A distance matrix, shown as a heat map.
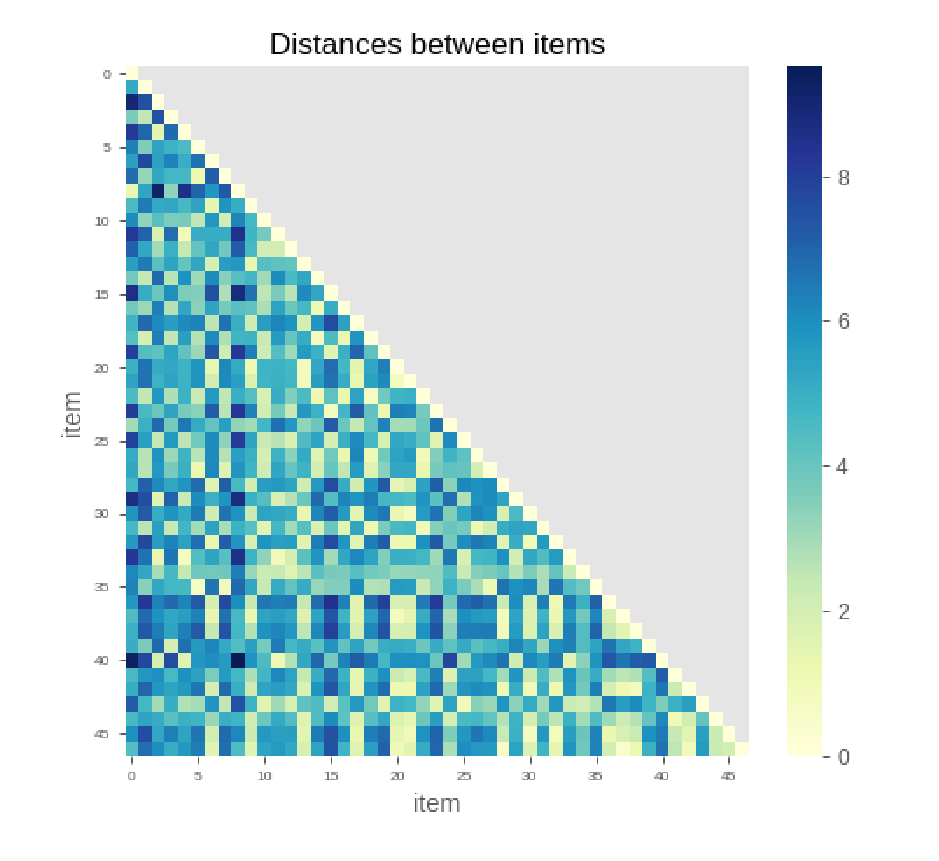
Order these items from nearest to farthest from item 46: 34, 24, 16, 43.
24, 34, 16, 43
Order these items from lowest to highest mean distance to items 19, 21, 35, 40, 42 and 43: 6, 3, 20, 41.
20, 41, 6, 3
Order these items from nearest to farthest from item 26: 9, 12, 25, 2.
12, 25, 9, 2
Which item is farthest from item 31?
36
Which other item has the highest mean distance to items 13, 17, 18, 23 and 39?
40
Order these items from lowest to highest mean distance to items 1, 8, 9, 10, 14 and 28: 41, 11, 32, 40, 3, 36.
3, 41, 32, 36, 11, 40
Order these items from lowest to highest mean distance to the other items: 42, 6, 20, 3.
20, 42, 6, 3
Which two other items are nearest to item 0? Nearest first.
8, 24
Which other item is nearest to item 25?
43
